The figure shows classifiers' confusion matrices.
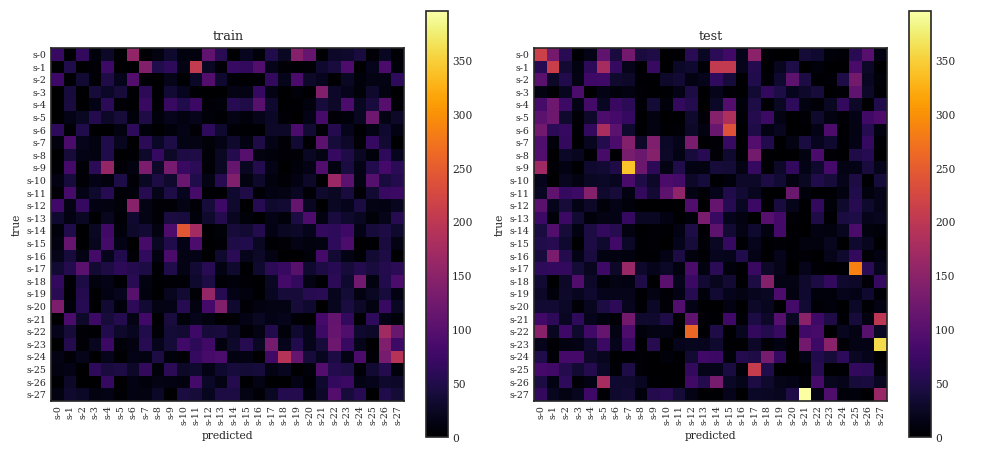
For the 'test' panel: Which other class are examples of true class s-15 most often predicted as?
s-6
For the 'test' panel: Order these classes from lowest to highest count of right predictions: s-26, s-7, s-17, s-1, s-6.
s-26, s-17, s-6, s-7, s-1
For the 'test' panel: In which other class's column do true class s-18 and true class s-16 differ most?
s-1
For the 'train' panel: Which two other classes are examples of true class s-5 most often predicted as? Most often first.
s-25, s-21
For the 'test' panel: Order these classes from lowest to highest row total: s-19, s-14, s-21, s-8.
s-19, s-14, s-8, s-21
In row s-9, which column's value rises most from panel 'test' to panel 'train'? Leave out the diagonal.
s-4
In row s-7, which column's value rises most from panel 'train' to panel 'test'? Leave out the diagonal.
s-12
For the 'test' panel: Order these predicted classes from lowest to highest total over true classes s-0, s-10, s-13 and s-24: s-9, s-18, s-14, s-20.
s-20, s-9, s-14, s-18
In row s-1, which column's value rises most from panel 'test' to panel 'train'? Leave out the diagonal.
s-11
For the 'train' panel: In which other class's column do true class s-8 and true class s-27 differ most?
s-15
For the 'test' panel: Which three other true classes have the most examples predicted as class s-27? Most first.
s-23, s-21, s-5
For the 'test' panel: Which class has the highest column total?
s-0
